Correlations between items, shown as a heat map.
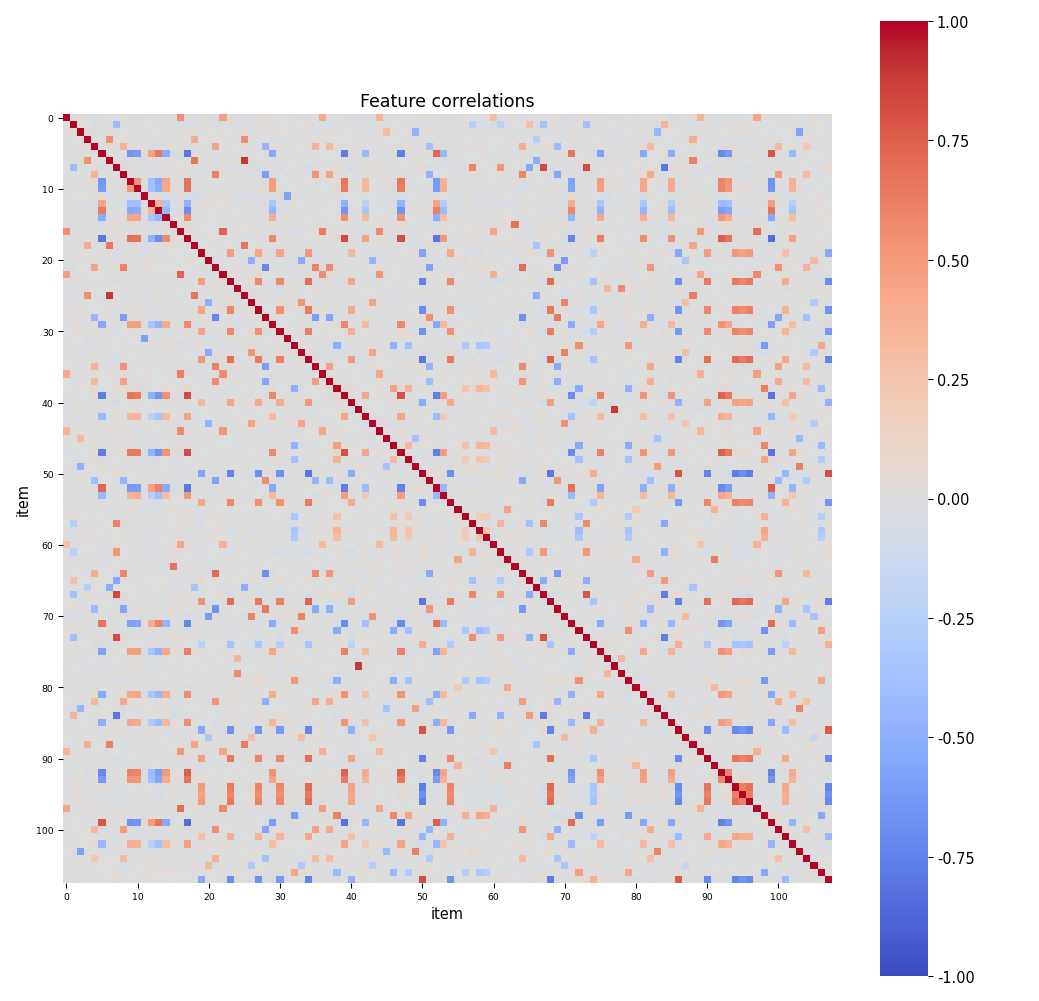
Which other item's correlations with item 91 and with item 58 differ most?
62
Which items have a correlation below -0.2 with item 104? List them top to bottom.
28, 51, 69
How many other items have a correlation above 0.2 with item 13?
5
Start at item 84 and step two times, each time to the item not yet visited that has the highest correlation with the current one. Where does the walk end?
1
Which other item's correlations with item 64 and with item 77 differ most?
41
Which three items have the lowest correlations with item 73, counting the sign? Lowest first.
84, 65, 1
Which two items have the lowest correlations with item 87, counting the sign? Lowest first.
20, 105
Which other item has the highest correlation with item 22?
16
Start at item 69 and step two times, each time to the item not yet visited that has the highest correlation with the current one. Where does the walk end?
51
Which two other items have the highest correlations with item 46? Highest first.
98, 38
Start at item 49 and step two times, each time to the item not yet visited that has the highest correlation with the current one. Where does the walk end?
83
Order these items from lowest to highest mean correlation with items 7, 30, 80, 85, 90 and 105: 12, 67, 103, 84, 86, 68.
86, 84, 12, 103, 67, 68
